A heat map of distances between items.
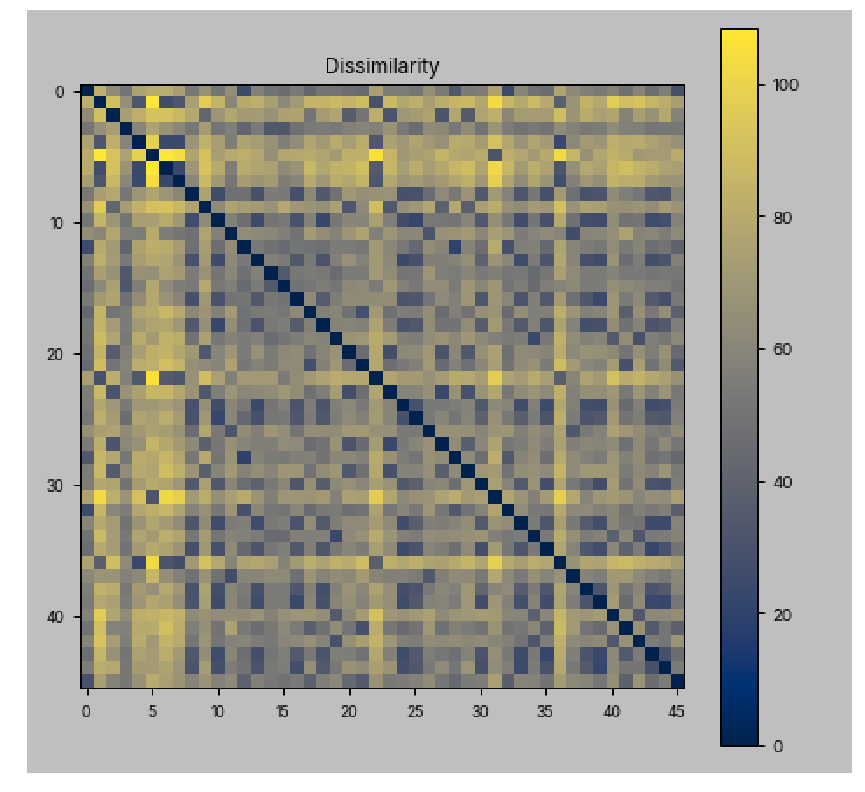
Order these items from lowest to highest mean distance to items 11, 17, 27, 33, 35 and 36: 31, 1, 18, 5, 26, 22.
18, 26, 22, 1, 31, 5
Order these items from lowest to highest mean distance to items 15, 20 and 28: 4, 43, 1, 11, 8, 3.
3, 43, 8, 11, 4, 1
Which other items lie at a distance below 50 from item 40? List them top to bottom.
19, 34, 42
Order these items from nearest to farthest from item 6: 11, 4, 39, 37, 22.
4, 22, 11, 37, 39
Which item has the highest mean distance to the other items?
5
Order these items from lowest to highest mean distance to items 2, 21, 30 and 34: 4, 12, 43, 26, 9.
43, 12, 9, 26, 4
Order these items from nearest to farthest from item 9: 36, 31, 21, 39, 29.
29, 21, 39, 31, 36
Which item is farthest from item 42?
1
